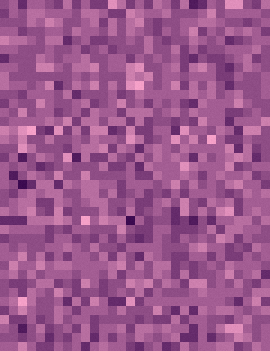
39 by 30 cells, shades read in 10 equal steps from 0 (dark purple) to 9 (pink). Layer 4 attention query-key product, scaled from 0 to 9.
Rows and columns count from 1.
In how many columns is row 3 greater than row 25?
13
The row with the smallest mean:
27
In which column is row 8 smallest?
26
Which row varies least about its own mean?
6
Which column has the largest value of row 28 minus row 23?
23
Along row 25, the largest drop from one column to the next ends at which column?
15
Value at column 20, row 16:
8
